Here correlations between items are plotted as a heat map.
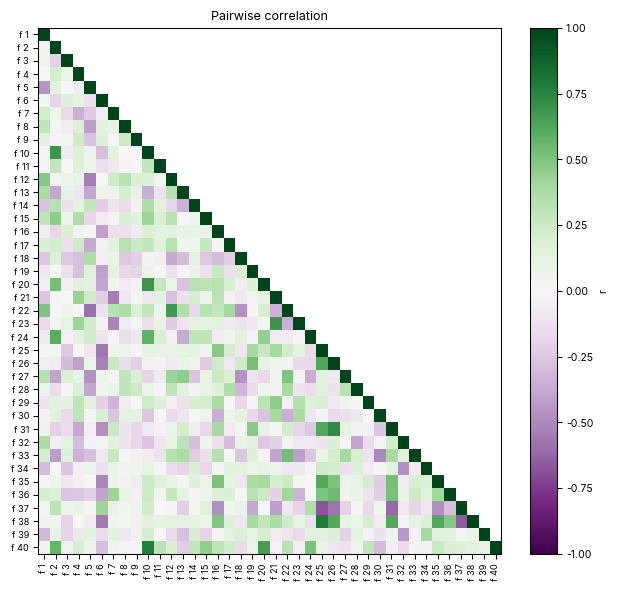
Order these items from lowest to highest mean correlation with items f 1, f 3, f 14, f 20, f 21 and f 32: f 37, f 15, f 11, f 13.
f 37, f 13, f 11, f 15
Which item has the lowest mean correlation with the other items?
f 6
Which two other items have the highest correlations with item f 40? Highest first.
f 10, f 20
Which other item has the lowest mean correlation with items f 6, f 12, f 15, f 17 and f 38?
f 5
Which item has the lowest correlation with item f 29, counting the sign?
f 7
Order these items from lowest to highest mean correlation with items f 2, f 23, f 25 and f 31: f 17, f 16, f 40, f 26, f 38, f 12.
f 12, f 17, f 40, f 16, f 26, f 38
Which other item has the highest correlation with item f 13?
f 27
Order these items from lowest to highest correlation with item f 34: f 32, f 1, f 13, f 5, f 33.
f 32, f 1, f 13, f 33, f 5
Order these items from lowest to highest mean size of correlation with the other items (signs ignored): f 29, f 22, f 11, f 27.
f 11, f 29, f 27, f 22
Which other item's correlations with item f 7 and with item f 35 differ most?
f 21
